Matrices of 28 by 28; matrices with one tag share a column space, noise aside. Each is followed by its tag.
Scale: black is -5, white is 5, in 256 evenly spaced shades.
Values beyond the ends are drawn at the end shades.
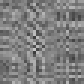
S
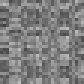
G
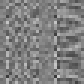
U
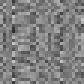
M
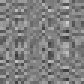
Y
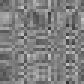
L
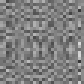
Y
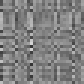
L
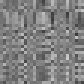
L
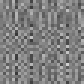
L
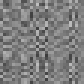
S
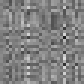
L
